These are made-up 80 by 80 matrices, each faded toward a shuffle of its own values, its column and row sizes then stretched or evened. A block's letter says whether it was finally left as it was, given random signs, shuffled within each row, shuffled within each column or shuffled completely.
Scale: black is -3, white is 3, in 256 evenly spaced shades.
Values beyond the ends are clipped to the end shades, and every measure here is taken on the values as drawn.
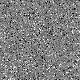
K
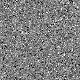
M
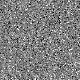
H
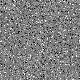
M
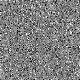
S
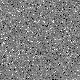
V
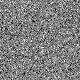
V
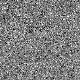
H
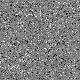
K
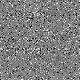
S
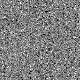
M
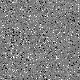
H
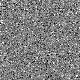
K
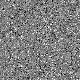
M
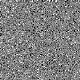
S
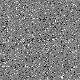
H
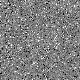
M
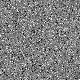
V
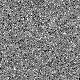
V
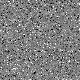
K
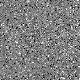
S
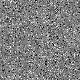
M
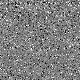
K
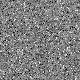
V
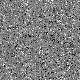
M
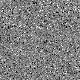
K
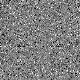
H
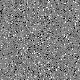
S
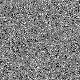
K
